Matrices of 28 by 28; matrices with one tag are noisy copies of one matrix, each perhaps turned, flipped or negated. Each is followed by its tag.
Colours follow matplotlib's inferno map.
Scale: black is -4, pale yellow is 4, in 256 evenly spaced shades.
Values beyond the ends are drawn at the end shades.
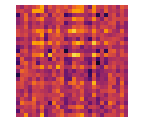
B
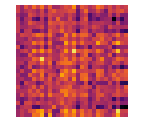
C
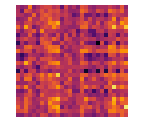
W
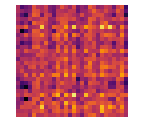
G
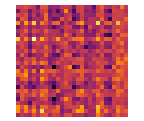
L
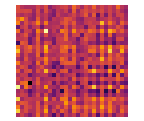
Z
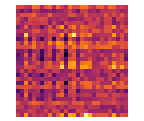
B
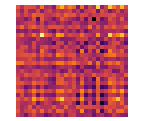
Z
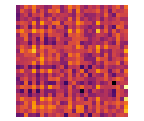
Z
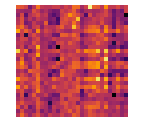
W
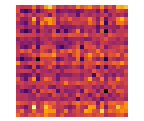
G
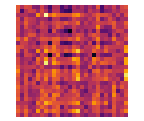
B
